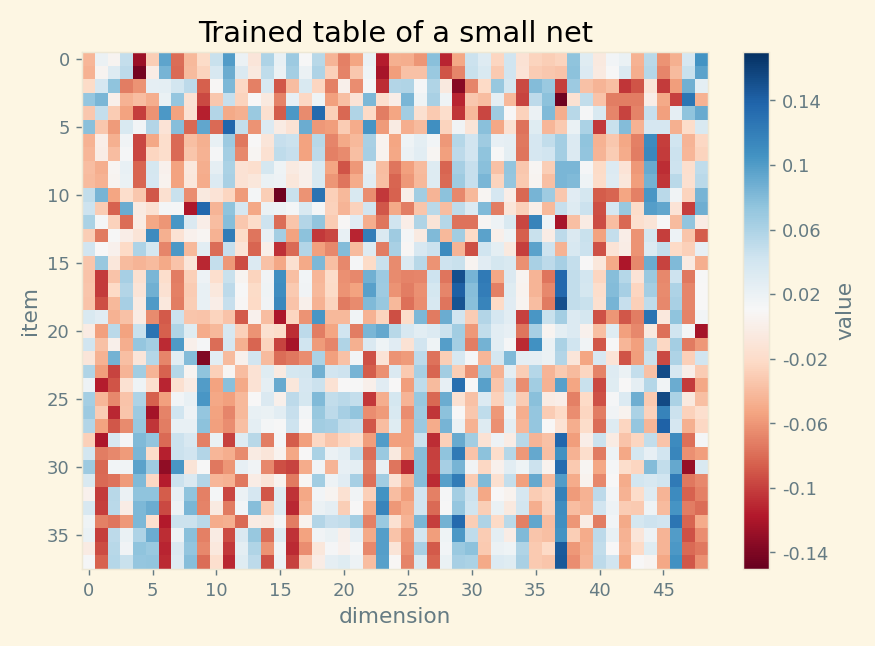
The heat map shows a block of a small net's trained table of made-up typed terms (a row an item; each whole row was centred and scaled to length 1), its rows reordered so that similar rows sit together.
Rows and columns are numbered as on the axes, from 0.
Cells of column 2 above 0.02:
10
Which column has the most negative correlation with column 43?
38
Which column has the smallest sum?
6
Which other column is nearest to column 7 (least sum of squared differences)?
0
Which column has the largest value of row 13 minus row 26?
5
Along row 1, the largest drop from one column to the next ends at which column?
4
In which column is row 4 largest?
18
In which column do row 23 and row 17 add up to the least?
1
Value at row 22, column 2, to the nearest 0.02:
0.08
